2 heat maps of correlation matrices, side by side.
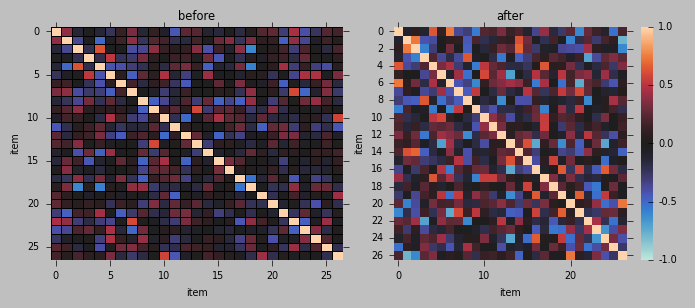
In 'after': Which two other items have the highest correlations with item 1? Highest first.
2, 14
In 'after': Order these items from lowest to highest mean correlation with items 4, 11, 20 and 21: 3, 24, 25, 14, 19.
14, 25, 24, 3, 19
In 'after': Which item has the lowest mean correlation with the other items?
8
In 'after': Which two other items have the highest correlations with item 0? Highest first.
6, 4
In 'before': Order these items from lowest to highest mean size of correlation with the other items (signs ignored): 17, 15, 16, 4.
16, 15, 17, 4
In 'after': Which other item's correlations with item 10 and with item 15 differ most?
13
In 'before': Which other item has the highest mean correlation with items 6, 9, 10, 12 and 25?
13
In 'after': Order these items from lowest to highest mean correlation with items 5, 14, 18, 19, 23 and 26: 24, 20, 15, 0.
24, 0, 15, 20
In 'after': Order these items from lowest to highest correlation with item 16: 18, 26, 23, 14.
23, 14, 26, 18
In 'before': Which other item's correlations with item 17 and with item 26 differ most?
11
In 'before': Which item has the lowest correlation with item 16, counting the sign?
8
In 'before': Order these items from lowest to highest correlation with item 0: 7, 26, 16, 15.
15, 16, 26, 7
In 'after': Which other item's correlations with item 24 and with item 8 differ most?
5
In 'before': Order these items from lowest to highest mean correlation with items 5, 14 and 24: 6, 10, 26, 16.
16, 6, 26, 10
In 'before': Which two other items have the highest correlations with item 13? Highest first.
9, 2
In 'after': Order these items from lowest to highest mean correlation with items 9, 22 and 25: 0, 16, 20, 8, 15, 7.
0, 20, 8, 15, 16, 7
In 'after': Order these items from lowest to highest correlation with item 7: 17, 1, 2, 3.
3, 17, 2, 1
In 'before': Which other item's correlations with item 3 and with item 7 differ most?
5
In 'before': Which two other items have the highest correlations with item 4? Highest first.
2, 21
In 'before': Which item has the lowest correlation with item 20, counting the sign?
24
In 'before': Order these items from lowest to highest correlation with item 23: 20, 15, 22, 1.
22, 1, 20, 15
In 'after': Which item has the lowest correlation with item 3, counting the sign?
22
